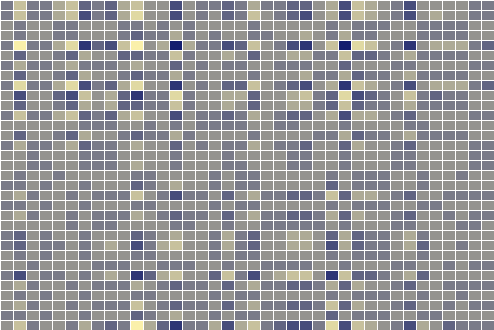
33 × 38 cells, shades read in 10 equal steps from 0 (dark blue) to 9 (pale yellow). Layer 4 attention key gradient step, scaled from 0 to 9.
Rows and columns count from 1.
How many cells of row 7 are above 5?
3
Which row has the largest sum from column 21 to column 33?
10
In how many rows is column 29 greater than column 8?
17
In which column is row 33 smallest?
14
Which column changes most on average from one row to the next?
11
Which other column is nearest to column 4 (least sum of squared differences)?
1
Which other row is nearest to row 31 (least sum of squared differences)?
22
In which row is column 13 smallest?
33
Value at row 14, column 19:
5
